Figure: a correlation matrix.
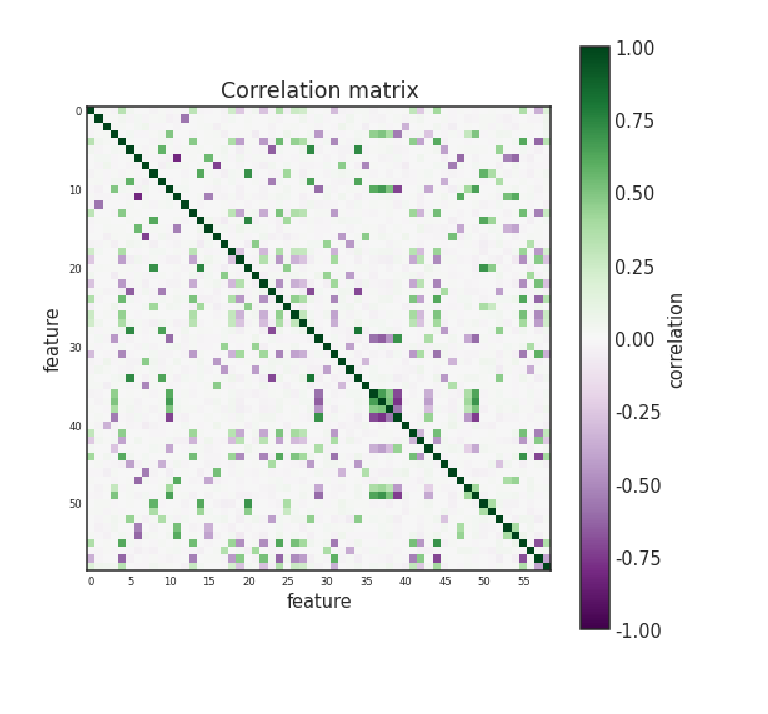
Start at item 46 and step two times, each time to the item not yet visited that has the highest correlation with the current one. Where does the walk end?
35
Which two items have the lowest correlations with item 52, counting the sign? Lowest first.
23, 45
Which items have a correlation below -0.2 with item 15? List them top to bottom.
11, 47, 53, 54
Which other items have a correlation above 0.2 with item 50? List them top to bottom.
8, 14, 20, 25, 51
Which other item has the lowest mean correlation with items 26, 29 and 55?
57
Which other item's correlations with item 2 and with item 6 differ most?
11
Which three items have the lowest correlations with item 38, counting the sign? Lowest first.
39, 29, 43
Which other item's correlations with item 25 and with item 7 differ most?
16
